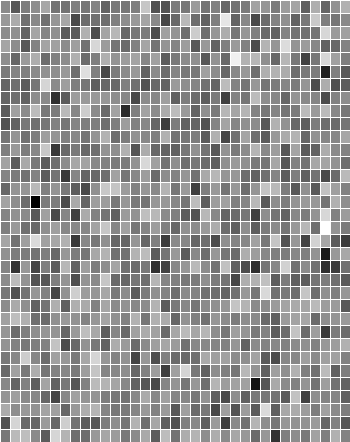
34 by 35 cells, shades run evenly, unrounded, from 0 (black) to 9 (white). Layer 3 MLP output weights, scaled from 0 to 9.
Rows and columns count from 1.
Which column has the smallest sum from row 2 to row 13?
21
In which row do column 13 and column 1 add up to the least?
9
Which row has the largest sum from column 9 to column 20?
26
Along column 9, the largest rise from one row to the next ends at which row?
6
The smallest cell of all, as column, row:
4, 16
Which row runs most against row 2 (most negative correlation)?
8
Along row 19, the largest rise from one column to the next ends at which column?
32
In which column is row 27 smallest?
7
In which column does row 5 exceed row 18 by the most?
24
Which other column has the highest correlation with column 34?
17
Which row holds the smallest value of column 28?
34
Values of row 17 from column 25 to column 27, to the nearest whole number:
4 2 5
